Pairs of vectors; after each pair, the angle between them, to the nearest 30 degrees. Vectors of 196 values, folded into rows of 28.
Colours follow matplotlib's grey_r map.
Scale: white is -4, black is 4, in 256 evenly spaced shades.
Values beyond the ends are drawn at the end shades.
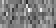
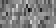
150 degrees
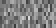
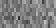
90 degrees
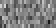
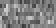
150 degrees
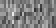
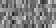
120 degrees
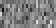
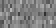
60 degrees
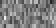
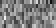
30 degrees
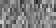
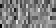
60 degrees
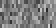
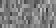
30 degrees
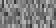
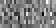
60 degrees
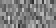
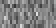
90 degrees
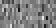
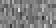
150 degrees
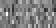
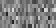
150 degrees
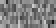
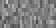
120 degrees
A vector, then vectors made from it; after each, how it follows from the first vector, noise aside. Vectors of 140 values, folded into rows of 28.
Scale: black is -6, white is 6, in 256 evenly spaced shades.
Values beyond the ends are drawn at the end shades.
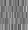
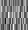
wrapped around, scaled up.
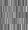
sign-scrambled.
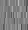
negated, partly zeroed.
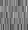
sign-scrambled.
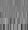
negated, partly zeroed.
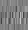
wrapped around, negated, partly zeroed.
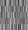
copied.
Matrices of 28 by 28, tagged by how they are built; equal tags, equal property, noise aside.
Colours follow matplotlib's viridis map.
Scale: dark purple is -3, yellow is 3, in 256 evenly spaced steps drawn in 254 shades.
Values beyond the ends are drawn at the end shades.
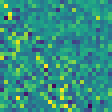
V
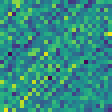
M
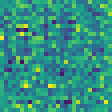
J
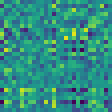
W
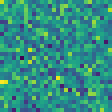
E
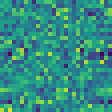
W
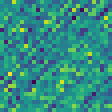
M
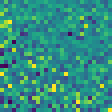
V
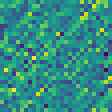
M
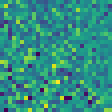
V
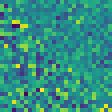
V
